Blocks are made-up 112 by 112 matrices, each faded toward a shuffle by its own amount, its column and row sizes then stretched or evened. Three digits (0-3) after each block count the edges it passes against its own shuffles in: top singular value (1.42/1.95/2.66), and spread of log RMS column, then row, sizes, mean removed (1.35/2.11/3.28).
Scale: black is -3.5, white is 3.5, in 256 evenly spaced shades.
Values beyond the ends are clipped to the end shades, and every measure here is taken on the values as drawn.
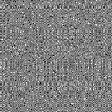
3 1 1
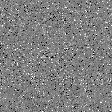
1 0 1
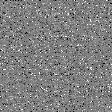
1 0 2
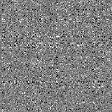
2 2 2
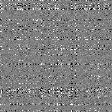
2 2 3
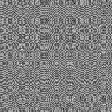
3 0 1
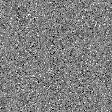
0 1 0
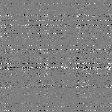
1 2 3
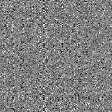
2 2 1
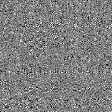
2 1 2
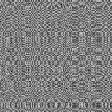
3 1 2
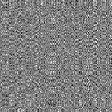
3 2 0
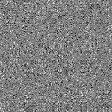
2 1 0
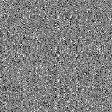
2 1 0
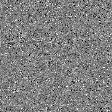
0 1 1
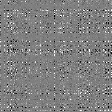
2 3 3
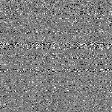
2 1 3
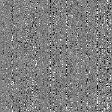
1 3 0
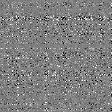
0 2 3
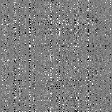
2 3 2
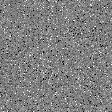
0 1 0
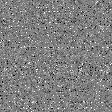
1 0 1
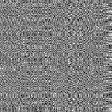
3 2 1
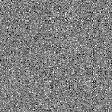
2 1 1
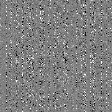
1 3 1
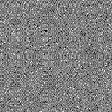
3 0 0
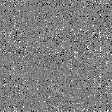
0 2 2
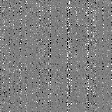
1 3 1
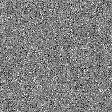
1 0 0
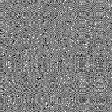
3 0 0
